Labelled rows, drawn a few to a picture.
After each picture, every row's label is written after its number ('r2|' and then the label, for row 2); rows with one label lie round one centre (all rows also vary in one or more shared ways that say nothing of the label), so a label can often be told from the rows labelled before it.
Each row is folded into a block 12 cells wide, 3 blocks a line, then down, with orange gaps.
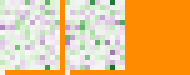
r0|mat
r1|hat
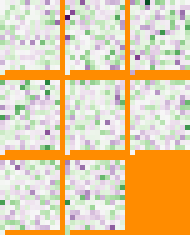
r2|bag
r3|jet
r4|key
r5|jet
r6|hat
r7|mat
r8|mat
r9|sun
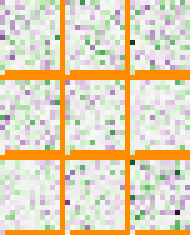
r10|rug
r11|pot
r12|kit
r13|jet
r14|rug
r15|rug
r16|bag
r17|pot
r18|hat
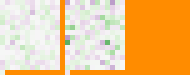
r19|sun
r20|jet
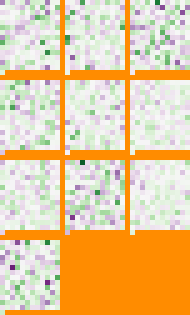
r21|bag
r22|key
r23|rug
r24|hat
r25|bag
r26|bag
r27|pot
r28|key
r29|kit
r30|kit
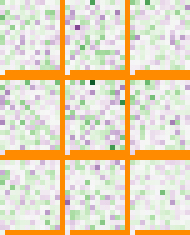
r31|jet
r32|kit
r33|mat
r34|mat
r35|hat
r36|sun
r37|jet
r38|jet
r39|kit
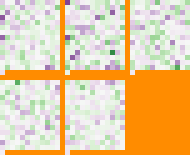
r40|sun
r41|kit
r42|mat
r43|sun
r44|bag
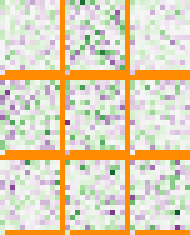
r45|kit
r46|mat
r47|mat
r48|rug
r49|hat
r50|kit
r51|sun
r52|sun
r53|mat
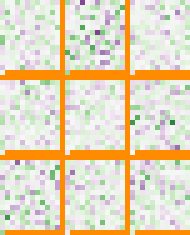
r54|sun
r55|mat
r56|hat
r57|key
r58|mat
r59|kit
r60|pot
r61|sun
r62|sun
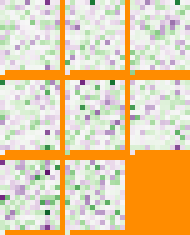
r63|bag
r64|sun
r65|kit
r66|kit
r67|hat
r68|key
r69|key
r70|jet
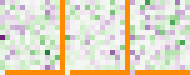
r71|pot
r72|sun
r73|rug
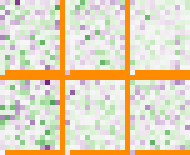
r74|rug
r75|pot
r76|key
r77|kit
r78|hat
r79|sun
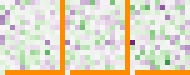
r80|kit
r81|hat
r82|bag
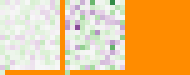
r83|kit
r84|sun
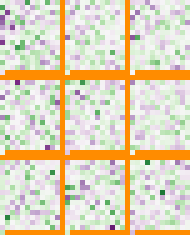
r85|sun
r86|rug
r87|rug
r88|key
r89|kit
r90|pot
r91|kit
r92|kit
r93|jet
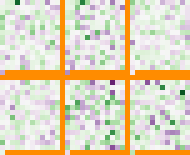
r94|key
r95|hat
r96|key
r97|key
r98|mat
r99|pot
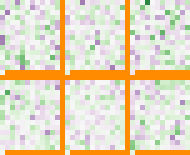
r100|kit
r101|sun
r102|bag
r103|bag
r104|mat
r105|rug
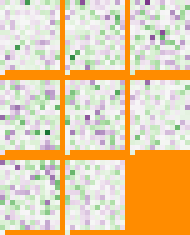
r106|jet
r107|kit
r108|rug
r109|sun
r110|bag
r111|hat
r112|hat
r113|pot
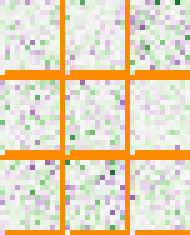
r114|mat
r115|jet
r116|rug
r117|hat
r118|bag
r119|sun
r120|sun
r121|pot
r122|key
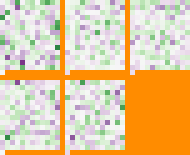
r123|rug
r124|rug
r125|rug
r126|jet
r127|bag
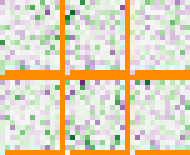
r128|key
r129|key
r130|bag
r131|key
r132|sun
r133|bag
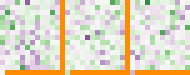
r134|mat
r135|rug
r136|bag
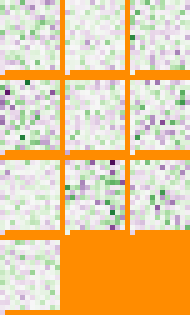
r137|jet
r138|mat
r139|key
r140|hat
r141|mat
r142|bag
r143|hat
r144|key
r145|jet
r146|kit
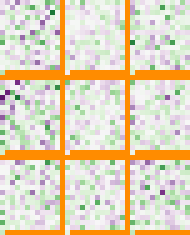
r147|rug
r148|hat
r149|rug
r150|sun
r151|jet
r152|sun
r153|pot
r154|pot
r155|pot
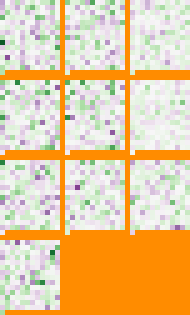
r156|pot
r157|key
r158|sun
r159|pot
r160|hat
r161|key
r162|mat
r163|key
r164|hat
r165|kit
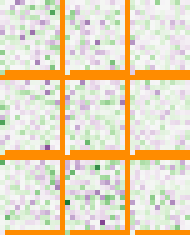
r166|sun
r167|sun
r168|hat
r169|bag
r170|pot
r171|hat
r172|mat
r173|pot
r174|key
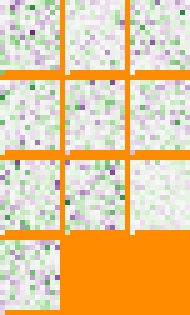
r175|sun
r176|bag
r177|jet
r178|bag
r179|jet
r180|rug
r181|pot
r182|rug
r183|rug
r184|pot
